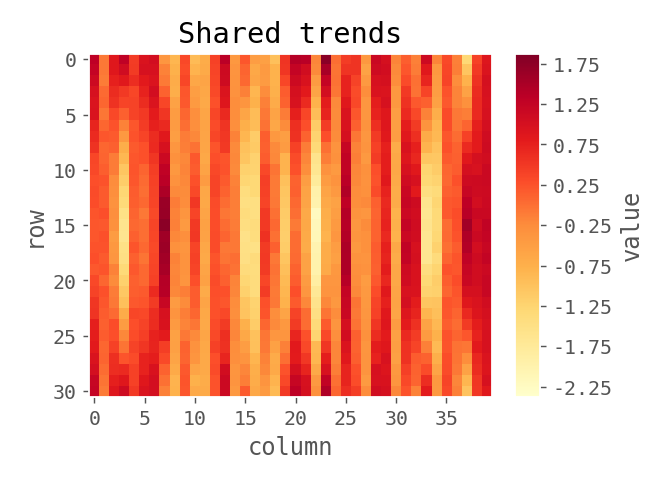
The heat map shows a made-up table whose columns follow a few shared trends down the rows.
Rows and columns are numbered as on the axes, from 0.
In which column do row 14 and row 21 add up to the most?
7
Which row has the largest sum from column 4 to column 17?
2
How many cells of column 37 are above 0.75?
14
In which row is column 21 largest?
0
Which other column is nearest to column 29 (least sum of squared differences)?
6
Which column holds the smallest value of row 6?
22
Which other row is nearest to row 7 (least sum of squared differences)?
24
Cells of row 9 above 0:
21
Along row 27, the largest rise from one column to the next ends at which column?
23
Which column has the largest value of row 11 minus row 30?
37
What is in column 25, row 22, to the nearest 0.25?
1.25
